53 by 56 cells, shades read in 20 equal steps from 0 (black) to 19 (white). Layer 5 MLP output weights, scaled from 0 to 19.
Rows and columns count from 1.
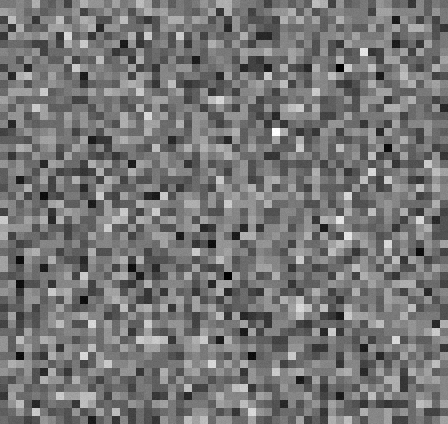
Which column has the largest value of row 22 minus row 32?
53
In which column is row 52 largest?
32
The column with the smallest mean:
17
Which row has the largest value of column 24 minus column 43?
9
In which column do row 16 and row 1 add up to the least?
34
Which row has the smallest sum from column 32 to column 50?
51
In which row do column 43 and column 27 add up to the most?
28
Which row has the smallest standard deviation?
2
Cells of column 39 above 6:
41
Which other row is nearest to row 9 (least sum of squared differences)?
40
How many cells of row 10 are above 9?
25
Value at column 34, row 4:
6
